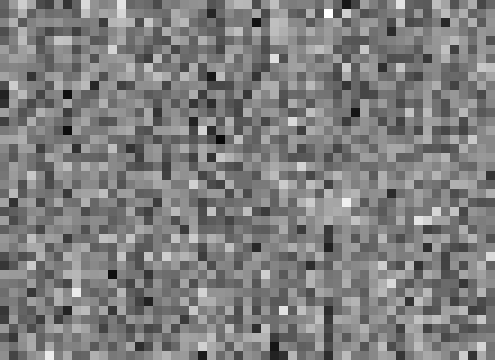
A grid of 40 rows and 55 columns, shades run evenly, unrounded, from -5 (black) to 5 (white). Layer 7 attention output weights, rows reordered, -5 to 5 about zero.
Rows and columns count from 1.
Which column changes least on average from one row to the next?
42
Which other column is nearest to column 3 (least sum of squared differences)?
27
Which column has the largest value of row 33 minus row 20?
23
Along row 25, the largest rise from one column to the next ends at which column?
47
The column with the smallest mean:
16
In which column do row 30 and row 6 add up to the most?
4
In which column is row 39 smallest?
31
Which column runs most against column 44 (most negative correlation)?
15
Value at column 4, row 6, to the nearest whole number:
2
